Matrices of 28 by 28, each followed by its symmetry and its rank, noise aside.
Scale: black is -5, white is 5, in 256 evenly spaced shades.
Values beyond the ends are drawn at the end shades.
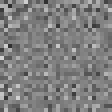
no symmetry, rank three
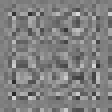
no symmetry, rank two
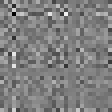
no symmetry, rank three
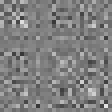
symmetric, rank three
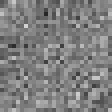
symmetric, rank four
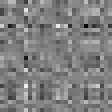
antisymmetric, rank two
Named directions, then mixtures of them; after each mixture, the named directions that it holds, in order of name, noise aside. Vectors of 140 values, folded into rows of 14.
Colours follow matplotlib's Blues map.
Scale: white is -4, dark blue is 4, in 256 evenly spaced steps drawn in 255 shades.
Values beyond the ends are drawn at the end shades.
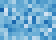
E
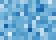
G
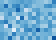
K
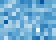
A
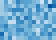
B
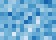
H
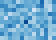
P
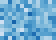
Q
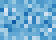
E.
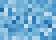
E.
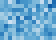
B.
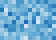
E, H.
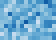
E, H.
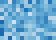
Q.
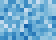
E, H, Q.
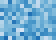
Q.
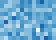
A.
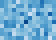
H, P.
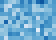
A, E.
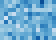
A, P, Q.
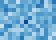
P.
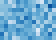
B.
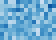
B.
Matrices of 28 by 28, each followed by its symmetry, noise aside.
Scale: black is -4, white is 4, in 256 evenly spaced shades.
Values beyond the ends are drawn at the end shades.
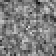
symmetric across the other diagonal.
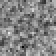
symmetric.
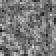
symmetric across the other diagonal.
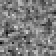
same after a half turn.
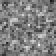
same after a half turn.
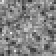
symmetric.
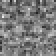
mirrored left to right.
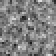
no symmetry.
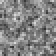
symmetric.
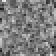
same after a half turn.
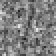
same after a half turn.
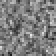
no symmetry.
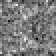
mirrored top to bottom.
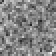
symmetric.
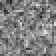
no symmetry.
